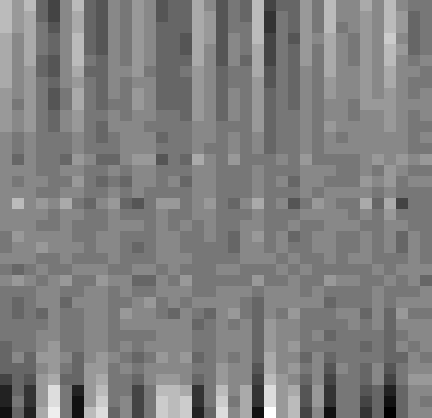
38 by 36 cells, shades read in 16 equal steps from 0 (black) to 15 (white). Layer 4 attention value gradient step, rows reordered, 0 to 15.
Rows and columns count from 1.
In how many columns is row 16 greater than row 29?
16
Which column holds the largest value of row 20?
33
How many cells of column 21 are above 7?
15
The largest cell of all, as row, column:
38, 23
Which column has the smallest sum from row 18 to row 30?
34
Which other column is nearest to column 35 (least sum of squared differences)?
24
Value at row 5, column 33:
11
